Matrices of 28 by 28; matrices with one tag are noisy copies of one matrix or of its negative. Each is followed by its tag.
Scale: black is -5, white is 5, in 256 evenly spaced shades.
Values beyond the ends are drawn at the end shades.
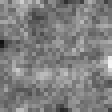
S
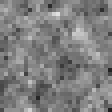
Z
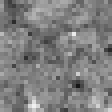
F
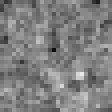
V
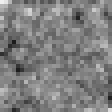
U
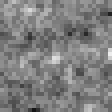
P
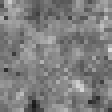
F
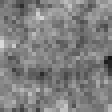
S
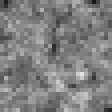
V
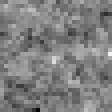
P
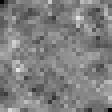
U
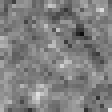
Z
